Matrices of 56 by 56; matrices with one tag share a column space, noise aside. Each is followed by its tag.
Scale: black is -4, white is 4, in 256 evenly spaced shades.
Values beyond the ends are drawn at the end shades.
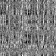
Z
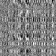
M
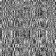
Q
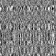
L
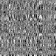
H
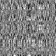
H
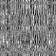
Z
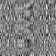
H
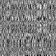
H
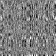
H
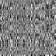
H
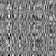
H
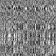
L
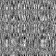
H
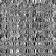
M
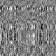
L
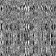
L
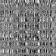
M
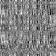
Z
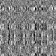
L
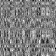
Q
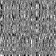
H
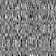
H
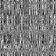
Z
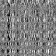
M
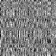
Q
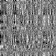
Z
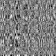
H
